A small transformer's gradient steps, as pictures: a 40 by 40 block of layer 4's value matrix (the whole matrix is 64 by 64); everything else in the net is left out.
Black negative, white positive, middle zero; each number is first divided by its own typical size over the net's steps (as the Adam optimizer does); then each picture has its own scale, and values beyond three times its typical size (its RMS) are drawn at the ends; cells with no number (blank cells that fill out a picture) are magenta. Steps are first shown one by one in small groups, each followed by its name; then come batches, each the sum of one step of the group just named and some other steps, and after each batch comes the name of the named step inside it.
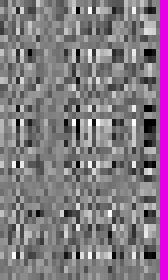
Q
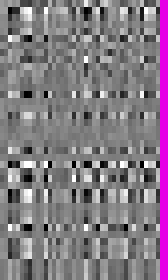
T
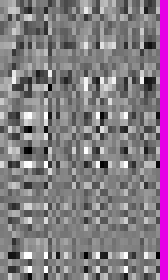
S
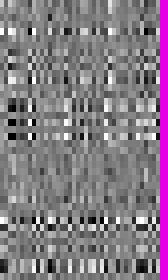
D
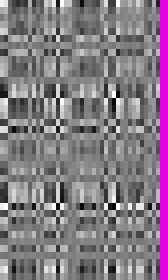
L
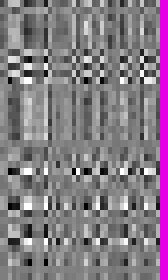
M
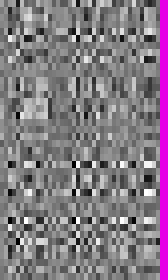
T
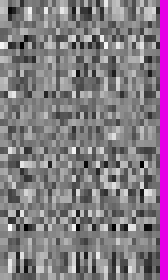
T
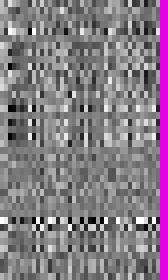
D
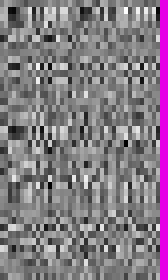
T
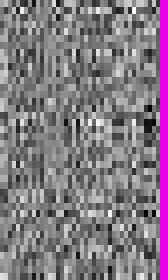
Q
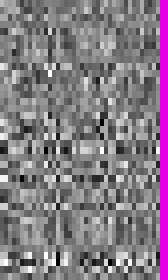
S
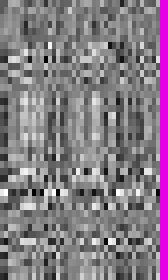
M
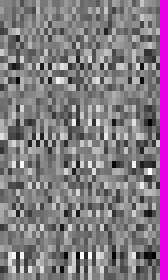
Q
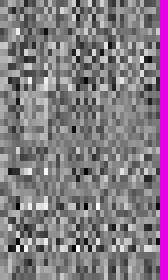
M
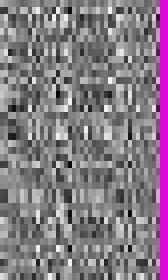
D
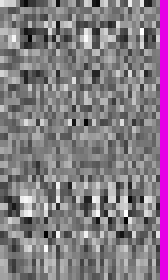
L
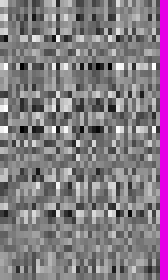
L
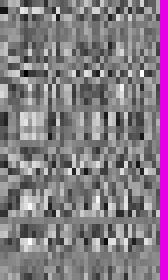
M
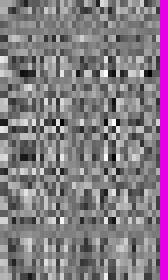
L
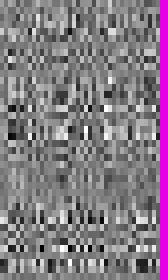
D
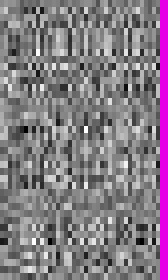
S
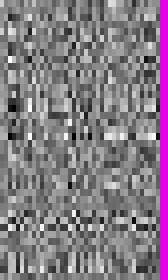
D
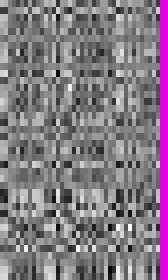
L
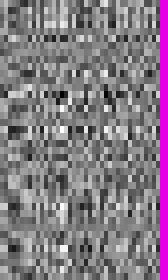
L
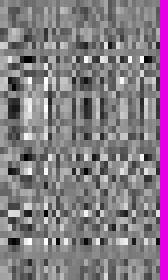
M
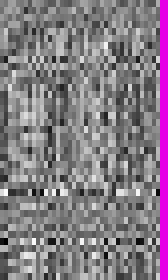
S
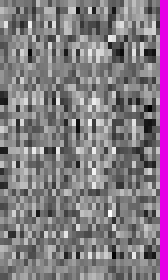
Q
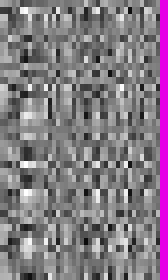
T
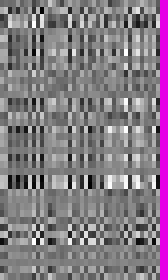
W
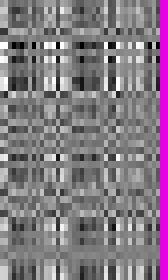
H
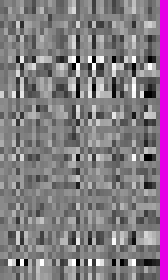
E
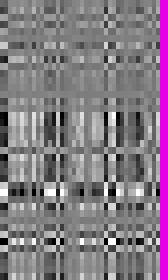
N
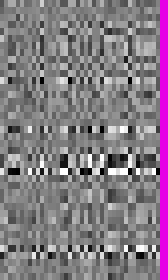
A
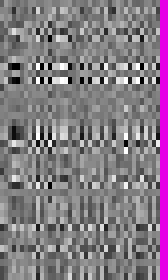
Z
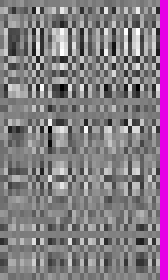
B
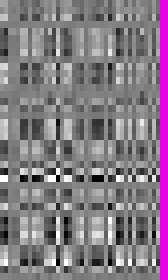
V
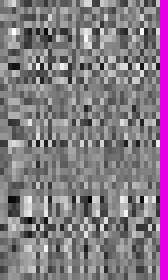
Z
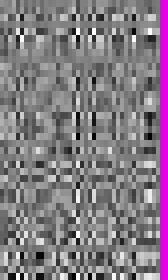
V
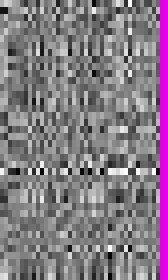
A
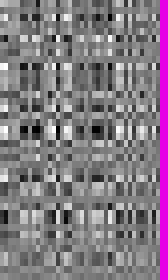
V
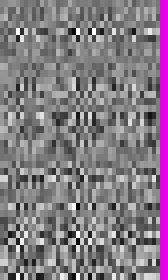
V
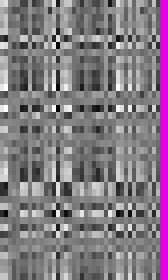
H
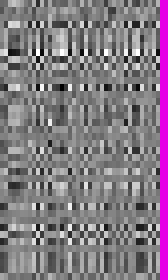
B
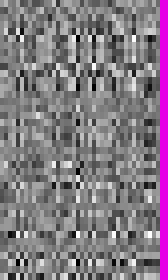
E
